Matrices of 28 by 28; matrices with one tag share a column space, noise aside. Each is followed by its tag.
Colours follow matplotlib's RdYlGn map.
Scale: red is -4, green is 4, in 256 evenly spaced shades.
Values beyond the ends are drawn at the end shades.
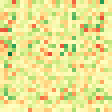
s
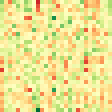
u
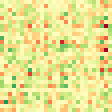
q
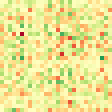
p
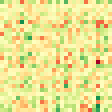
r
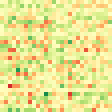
q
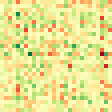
s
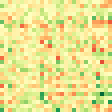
q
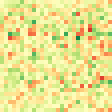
p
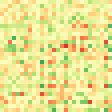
q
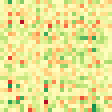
r
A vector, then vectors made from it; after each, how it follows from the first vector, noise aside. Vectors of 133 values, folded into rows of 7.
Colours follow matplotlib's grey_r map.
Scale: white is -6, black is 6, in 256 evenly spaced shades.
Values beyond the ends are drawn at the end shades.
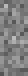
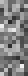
wrapped around, scaled up.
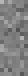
wrapped around, partly zeroed.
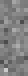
wrapped around, partly zeroed.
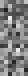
wrapped around, scaled up.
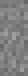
reversed, shrunk.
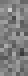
wrapped around, negated.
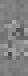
wrapped around, negated, partly zeroed.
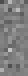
wrapped around, partly zeroed.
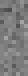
wrapped around, partly zeroed.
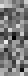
reversed, negated, scaled up.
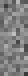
wrapped around, negated.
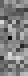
wrapped around, scaled up.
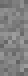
reversed, shrunk.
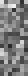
wrapped around, scaled up.
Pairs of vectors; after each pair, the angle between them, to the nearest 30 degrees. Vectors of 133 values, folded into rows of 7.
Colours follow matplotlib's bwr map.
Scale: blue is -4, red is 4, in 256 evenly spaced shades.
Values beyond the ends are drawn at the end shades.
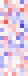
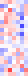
60 degrees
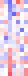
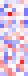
90 degrees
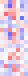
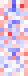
120 degrees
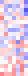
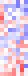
30 degrees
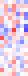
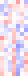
60 degrees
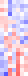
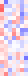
90 degrees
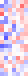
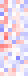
150 degrees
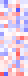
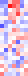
60 degrees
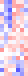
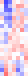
30 degrees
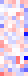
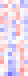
90 degrees
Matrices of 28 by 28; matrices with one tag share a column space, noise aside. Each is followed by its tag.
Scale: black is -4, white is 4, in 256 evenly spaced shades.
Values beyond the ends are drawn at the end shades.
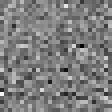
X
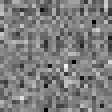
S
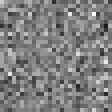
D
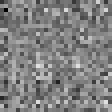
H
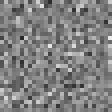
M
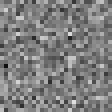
H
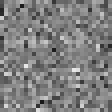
S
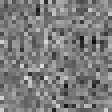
S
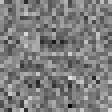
S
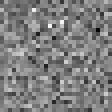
D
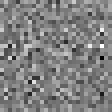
X
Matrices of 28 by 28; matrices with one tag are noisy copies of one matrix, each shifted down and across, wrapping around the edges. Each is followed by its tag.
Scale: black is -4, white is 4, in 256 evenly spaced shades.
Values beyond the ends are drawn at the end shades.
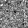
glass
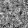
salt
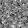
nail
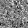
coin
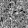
glass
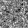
glass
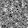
nail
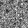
glass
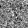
coin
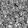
nail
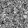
nail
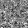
salt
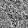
coin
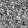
nail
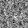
nail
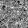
salt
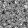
nail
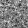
salt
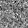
coin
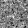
salt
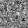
nail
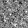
nail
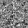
glass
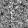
glass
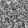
nail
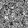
nail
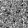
glass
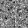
glass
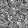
nail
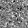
coin
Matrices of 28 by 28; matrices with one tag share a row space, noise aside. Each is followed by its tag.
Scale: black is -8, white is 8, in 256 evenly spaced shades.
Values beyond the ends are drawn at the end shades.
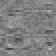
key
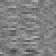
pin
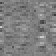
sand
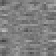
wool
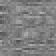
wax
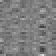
sand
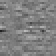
wax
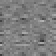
sand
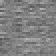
wax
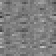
sand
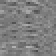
pin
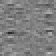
key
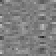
sand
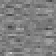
key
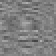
pin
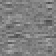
key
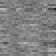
wool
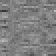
wool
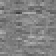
wax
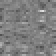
sand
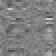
key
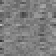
sand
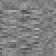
pin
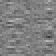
key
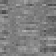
wool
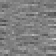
wool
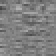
wax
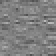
wool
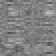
key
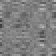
sand
